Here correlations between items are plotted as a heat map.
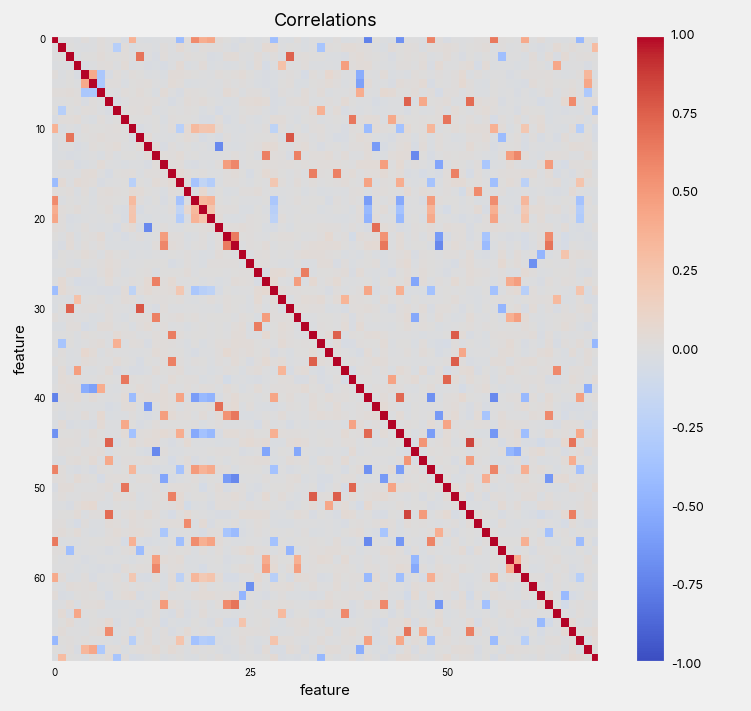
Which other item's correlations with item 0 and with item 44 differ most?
40
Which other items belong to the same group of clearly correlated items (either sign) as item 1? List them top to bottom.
8, 34, 69
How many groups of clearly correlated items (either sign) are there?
16
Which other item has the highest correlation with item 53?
45
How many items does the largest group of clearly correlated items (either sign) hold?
13
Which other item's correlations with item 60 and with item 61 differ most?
25
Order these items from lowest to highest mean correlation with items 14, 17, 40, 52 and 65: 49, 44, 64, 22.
49, 64, 22, 44
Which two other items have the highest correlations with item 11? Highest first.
30, 2
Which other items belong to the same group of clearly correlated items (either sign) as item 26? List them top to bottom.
32
